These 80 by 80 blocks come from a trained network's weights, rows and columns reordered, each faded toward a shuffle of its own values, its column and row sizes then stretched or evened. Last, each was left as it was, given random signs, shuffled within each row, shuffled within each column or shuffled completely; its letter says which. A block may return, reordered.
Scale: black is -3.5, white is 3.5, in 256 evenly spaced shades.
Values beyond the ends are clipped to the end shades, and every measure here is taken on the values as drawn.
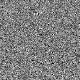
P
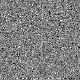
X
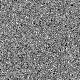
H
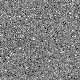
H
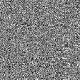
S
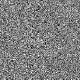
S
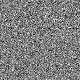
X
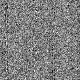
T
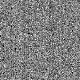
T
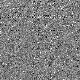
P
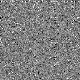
S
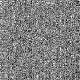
S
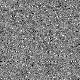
X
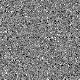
P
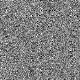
P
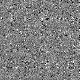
S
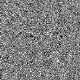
S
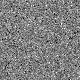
H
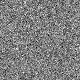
H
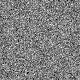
H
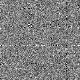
P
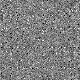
P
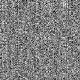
S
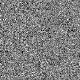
P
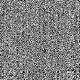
S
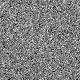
H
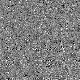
P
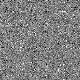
P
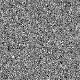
T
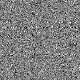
P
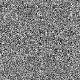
S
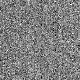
T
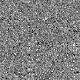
S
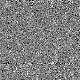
P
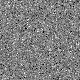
H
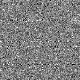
S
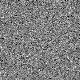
X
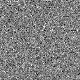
X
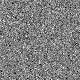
H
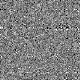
S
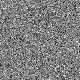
H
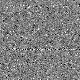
X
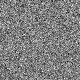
H
